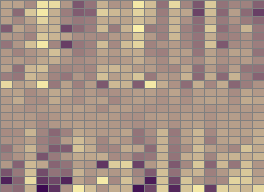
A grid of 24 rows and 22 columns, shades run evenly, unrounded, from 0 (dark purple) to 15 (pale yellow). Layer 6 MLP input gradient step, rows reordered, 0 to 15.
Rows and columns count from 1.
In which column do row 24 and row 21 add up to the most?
17
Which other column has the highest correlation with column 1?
13
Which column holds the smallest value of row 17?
5
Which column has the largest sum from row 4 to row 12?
4
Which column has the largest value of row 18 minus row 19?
6
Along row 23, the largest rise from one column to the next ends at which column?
14
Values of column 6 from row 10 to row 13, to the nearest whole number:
7 10 10 9
